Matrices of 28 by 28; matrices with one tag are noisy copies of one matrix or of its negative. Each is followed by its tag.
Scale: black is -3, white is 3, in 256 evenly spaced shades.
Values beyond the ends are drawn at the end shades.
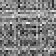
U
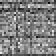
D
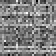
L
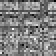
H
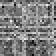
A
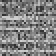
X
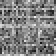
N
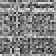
D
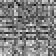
A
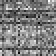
U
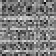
X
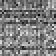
U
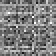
L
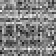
U
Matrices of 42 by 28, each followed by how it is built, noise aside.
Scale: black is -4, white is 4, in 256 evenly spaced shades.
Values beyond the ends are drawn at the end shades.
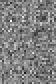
blocks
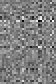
low rank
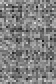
blocks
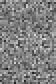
repeating columns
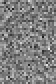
noise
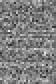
blocks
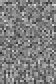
repeating columns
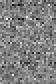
uneven rows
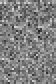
repeating columns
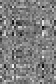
low rank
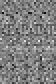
repeating columns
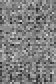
blocks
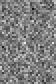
repeating columns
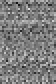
repeating columns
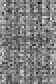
blocks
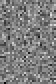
low rank
